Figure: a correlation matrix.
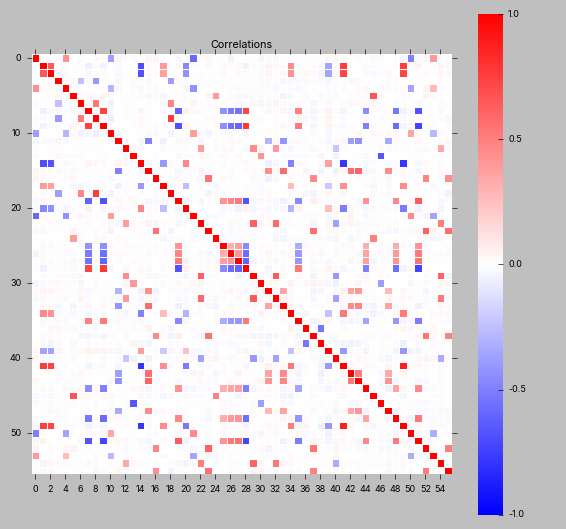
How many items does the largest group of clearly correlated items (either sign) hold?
11
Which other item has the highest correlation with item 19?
51
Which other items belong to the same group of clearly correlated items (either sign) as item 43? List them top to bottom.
11, 15, 31, 33, 42, 47
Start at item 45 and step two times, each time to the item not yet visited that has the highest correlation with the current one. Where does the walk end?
24
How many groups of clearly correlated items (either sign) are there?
10
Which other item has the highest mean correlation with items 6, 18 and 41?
8
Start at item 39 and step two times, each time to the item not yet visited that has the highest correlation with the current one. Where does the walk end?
20
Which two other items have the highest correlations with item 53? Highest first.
0, 4
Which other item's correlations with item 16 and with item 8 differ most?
18
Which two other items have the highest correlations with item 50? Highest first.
21, 10
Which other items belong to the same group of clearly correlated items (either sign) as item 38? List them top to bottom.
36
